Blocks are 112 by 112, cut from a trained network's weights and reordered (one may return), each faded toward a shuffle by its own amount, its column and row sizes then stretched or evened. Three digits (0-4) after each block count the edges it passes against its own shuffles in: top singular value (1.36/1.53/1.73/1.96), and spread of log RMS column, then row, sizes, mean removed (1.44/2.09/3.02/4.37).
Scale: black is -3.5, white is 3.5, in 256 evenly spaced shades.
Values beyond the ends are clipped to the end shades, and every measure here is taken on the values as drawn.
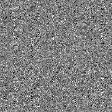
2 2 1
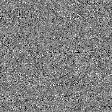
1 1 2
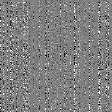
1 4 2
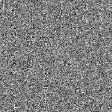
1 2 1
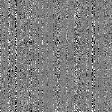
1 4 1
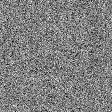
0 0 0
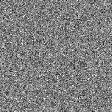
3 0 1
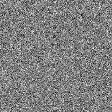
1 1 0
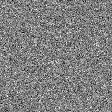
2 0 0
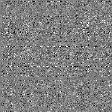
0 2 3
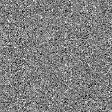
2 2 0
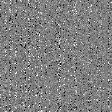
0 3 0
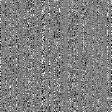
0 4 0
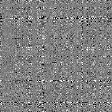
3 3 3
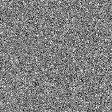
1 1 1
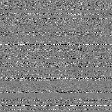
4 1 4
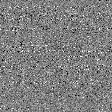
0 0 2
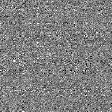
3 1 2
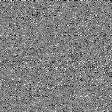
3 0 2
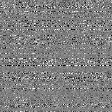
1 1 4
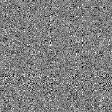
4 2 2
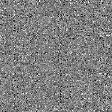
0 2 2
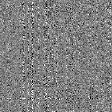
2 3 1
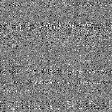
2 2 3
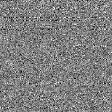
4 1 2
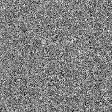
1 1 0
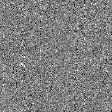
0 3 0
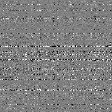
3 2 4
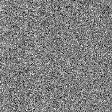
0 1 1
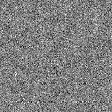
3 0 1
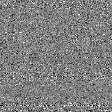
2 0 3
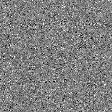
1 1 1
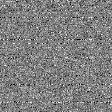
0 0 3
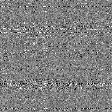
3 1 3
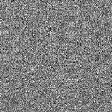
4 1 0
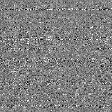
0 1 3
